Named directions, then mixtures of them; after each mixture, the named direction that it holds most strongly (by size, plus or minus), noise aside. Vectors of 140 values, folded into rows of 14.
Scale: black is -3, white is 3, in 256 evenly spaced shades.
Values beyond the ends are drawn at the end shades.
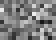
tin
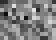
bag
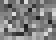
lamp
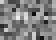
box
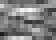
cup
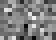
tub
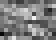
cup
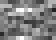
cup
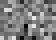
tub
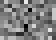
lamp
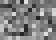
lamp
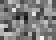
box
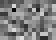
bag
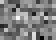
box
